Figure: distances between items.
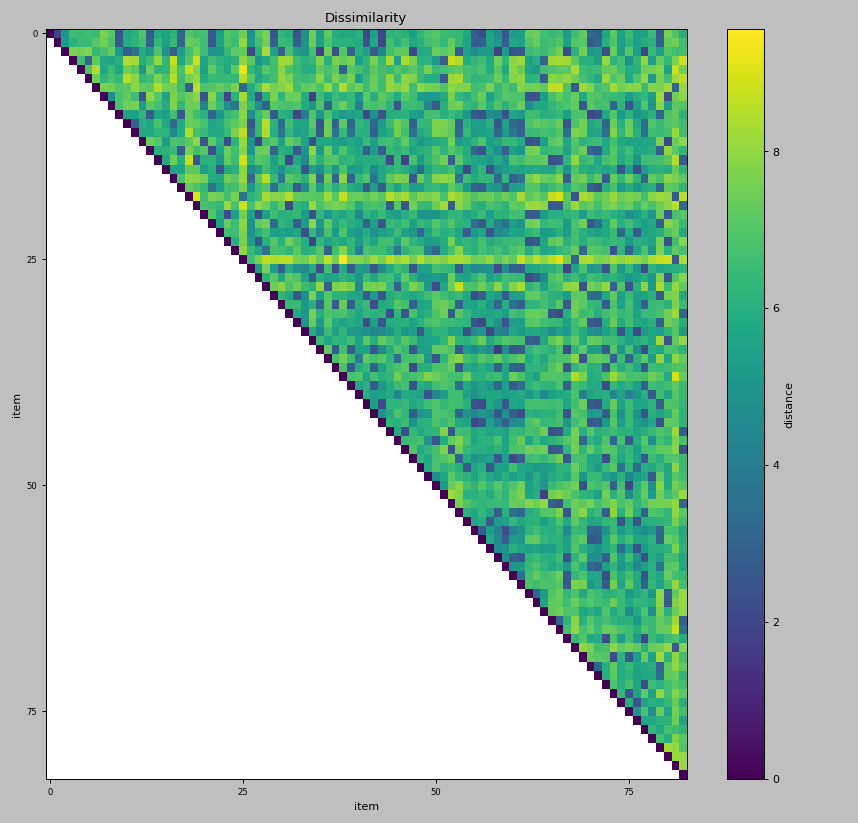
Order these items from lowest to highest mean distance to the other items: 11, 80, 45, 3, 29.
29, 11, 45, 80, 3
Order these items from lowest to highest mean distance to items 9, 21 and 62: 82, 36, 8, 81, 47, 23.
23, 47, 8, 36, 82, 81
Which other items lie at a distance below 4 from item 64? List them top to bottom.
3, 5, 51
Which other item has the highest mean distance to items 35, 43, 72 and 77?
28
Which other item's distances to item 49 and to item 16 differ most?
78
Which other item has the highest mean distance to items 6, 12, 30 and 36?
19
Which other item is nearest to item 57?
33
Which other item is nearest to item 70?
9
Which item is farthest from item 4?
25
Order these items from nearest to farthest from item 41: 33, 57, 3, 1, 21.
1, 21, 33, 57, 3
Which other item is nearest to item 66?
31
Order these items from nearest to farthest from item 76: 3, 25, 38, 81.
3, 38, 81, 25
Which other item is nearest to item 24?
73
